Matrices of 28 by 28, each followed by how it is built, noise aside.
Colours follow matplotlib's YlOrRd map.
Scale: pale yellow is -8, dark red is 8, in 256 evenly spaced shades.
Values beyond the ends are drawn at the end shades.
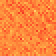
Toeplitz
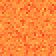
repeating columns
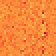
uneven columns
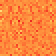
low rank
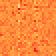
uneven columns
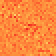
block diagonal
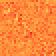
block diagonal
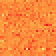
uneven rows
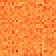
low rank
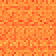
repeating columns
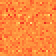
uneven rows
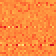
uneven rows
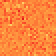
block diagonal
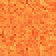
low rank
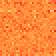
uneven rows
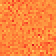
block diagonal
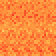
repeating columns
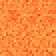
repeating columns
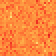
uneven columns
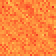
Toeplitz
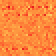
uneven rows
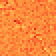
block diagonal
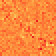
block diagonal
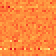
uneven rows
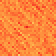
Toeplitz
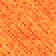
Toeplitz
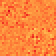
block diagonal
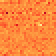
uneven rows
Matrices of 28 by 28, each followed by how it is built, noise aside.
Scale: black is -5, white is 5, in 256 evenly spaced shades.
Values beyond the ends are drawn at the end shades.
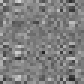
low rank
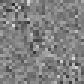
block diagonal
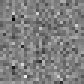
uneven columns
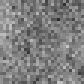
smooth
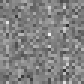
uneven columns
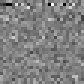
uneven rows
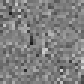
block diagonal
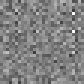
low rank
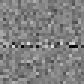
uneven rows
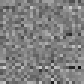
low rank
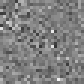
block diagonal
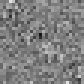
block diagonal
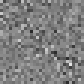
block diagonal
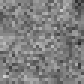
smooth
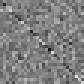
diagonal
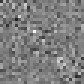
block diagonal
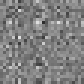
low rank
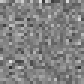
low rank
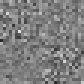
block diagonal
